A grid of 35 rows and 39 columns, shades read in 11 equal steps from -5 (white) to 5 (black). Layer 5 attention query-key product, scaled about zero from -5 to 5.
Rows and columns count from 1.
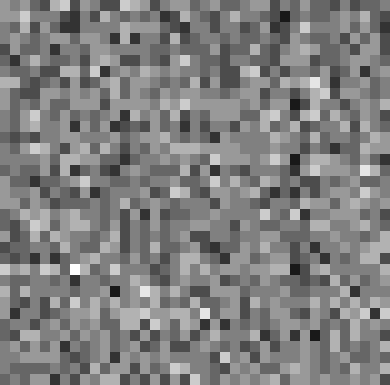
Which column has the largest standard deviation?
8
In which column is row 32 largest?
7
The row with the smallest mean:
25
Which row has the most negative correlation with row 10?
12
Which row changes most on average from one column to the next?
31
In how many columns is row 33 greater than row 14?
18
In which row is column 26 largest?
33
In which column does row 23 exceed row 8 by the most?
32
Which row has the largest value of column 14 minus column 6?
4
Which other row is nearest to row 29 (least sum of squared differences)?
10
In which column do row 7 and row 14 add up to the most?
34
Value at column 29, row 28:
0
